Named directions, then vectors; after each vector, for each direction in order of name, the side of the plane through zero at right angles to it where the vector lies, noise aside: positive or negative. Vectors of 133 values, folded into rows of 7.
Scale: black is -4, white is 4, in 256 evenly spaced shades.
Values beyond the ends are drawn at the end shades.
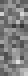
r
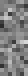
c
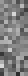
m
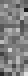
positive, positive, positive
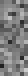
positive, negative, positive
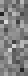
positive, positive, negative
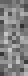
positive, positive, positive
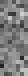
positive, negative, positive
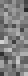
positive, positive, positive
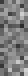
positive, negative, positive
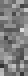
positive, negative, negative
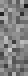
positive, positive, negative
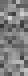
positive, negative, positive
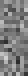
negative, negative, negative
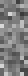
negative, positive, negative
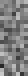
positive, negative, negative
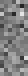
positive, negative, positive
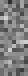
positive, positive, negative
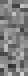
negative, positive, positive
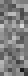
negative, positive, negative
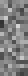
positive, positive, negative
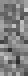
negative, negative, negative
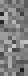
positive, positive, negative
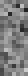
positive, positive, positive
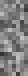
positive, positive, positive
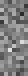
positive, positive, negative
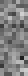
positive, negative, positive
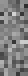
positive, positive, negative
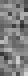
positive, positive, positive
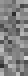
positive, negative, negative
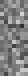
negative, negative, positive
